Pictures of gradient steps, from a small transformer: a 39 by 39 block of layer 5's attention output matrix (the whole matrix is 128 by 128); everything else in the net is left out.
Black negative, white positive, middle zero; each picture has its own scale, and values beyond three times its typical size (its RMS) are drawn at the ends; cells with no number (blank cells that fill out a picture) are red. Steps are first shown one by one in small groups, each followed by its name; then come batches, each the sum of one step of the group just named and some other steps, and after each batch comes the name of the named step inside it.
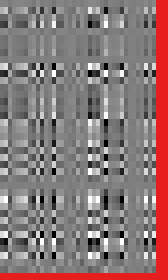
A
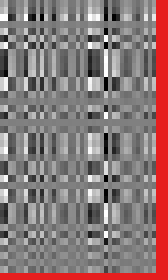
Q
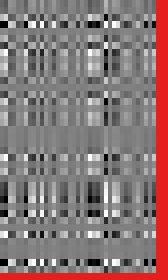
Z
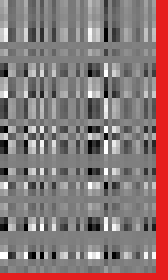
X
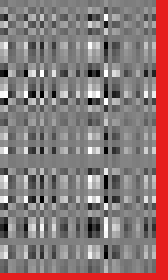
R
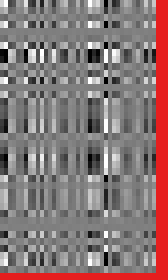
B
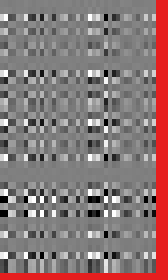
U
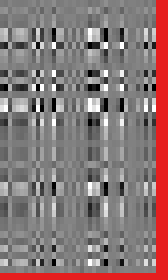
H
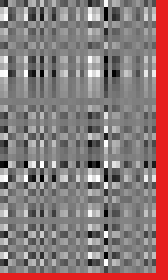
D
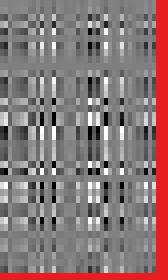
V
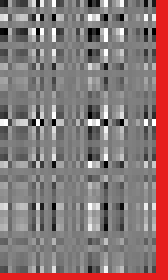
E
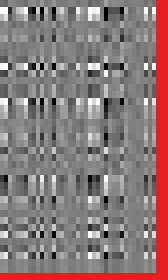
A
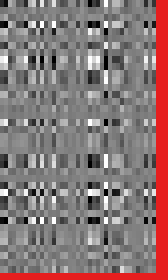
D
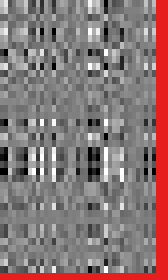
B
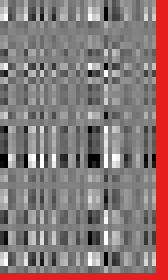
B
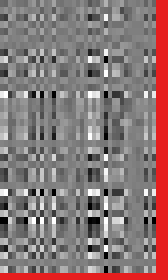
R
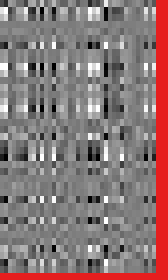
D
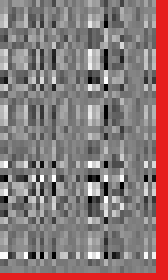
U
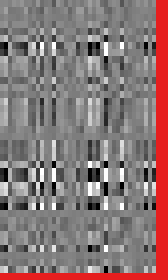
V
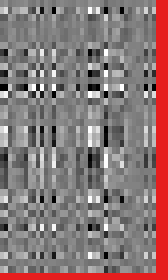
A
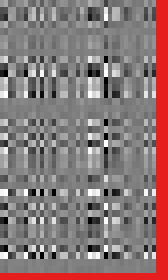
R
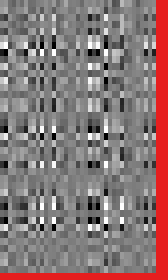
B
